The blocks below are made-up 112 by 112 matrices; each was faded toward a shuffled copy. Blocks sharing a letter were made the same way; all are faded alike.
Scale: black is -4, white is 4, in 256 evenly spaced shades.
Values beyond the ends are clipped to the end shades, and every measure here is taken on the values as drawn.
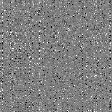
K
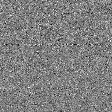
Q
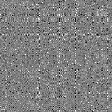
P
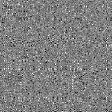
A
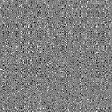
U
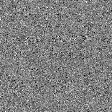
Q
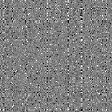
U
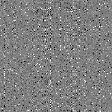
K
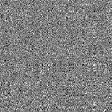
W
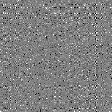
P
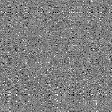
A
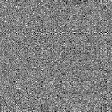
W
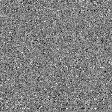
Q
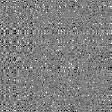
P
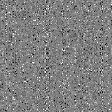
K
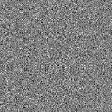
W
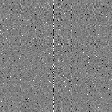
U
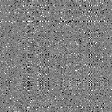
P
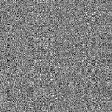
W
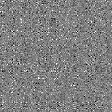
A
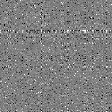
P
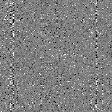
K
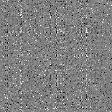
K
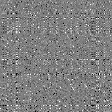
P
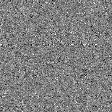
Q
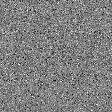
Q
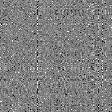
U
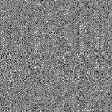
A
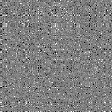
P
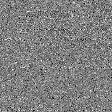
Q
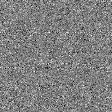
Q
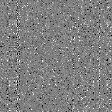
K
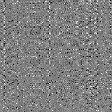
P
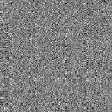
W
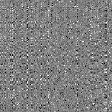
U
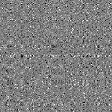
A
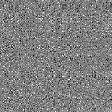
A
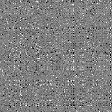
P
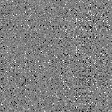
K
